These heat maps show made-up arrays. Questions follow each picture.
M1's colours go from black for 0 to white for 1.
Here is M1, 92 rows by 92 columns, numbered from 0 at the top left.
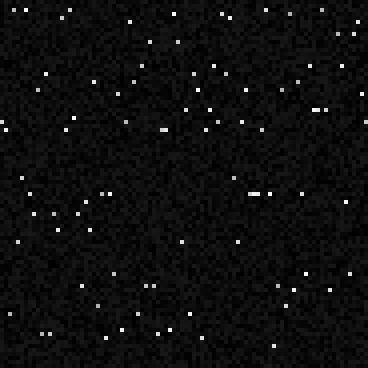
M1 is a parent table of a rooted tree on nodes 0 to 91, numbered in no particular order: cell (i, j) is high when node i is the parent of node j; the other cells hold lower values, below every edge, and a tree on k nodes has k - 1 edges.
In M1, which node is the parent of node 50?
84
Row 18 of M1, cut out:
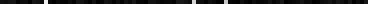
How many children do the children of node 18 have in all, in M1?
8
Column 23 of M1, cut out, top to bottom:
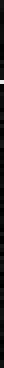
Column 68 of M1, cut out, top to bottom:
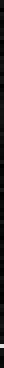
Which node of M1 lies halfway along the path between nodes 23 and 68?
71
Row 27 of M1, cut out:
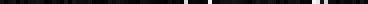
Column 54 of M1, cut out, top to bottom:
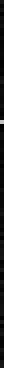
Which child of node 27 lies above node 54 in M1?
78
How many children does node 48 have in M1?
8
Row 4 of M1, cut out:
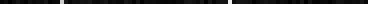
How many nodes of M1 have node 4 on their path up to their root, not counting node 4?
8
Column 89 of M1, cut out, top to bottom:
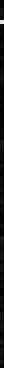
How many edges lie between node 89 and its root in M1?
4
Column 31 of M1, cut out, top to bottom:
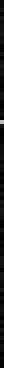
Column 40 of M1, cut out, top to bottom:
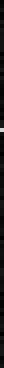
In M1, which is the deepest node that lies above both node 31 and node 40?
32
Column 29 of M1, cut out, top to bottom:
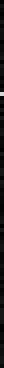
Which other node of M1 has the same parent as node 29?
90
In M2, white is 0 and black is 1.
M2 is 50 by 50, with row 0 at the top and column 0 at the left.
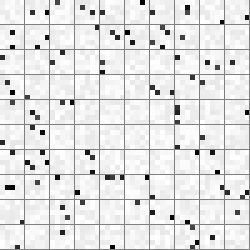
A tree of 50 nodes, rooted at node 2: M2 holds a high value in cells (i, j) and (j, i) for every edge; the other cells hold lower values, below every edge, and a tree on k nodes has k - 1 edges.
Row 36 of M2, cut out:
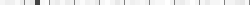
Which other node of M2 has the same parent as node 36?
23
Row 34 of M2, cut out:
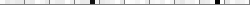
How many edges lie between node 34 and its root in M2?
2
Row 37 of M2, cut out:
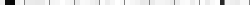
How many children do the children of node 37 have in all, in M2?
2
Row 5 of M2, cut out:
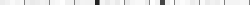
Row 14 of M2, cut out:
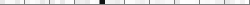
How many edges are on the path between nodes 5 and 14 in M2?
5
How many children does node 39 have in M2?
1
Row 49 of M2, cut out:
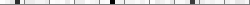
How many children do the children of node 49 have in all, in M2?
2
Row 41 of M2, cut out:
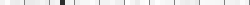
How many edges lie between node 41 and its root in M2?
3
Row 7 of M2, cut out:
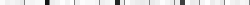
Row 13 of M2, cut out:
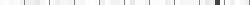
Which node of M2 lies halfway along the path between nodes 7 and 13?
18
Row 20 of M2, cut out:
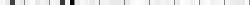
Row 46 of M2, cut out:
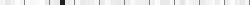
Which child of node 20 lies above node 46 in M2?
12
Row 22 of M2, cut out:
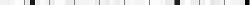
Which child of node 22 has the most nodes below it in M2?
35
